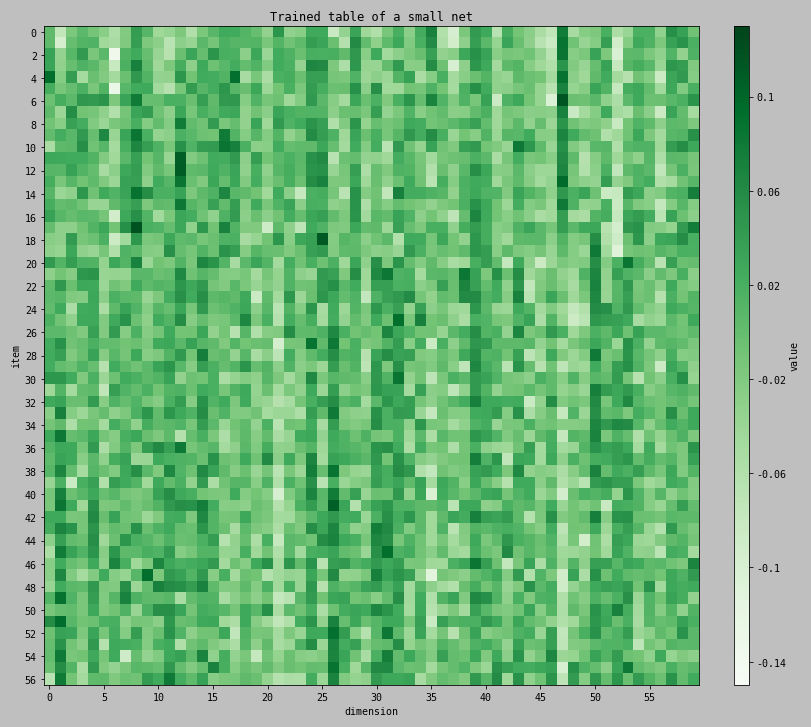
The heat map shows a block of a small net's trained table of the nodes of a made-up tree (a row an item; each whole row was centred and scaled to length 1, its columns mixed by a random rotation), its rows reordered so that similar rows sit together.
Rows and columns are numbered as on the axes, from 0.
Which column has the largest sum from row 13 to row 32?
39
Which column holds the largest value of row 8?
12
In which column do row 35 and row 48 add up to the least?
47
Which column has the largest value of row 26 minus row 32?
22
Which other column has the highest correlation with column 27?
46
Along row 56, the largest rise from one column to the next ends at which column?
1
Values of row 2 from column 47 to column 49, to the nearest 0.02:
0.08 -0.02 -0.02
